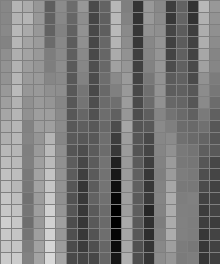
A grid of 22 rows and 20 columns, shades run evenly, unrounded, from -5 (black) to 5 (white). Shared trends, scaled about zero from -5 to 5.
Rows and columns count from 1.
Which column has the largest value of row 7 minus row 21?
11
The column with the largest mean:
2
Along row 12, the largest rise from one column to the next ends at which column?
12
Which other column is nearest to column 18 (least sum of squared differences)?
17
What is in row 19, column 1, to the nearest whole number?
3
